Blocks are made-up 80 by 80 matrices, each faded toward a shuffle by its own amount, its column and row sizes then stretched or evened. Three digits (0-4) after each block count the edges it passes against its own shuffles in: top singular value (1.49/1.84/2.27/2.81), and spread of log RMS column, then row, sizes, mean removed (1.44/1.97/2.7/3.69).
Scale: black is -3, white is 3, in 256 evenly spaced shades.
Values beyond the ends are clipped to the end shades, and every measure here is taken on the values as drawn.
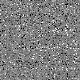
0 2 2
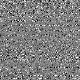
1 0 3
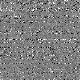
0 1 3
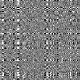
4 3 3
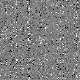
0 3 1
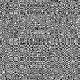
4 0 2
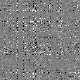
1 3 3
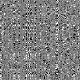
3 3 1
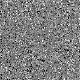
0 2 1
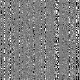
2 4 0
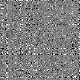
2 3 3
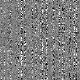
0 4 1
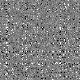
2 2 2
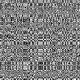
4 1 3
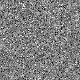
0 1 0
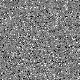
0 0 1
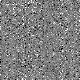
0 2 0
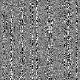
1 4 0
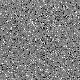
1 0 0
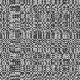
4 2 1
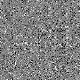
1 1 1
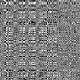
4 3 3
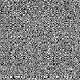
3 1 2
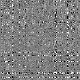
3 3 3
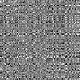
4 2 3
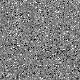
0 1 1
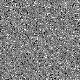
1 1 1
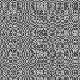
4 2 0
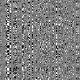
3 4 1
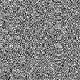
3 0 0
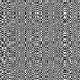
4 4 2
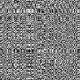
4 3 2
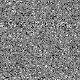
0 0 2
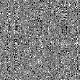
2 2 0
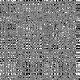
4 2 3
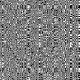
4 3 1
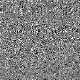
1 2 2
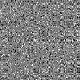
3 1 0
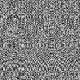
3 0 1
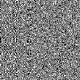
2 2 0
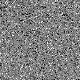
0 0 1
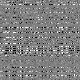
3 1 4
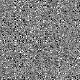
1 2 2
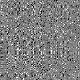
3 2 0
